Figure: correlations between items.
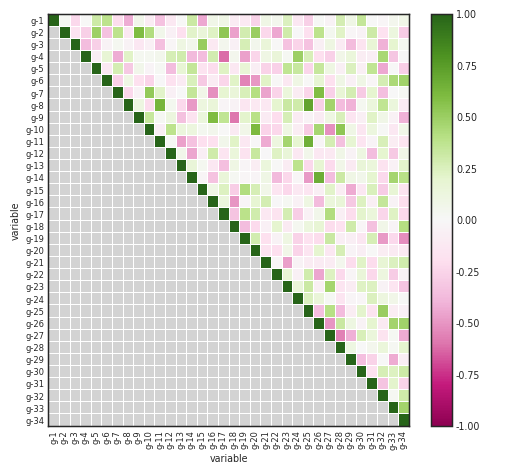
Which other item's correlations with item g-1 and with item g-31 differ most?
g-15
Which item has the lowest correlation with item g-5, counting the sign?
g-32
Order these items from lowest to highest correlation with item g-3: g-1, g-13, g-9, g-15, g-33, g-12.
g-1, g-9, g-12, g-13, g-33, g-15
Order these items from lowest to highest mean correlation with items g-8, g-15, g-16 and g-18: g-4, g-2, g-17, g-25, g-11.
g-2, g-17, g-4, g-11, g-25
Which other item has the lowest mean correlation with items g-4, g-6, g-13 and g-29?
g-17
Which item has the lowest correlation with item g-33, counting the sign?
g-29
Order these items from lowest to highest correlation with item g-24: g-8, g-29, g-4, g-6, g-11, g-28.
g-28, g-29, g-6, g-11, g-8, g-4
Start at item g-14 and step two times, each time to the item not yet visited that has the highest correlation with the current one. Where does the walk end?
g-7
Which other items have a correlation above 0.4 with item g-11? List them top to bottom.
g-8, g-23, g-25
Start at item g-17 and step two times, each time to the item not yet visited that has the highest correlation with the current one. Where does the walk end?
g-9
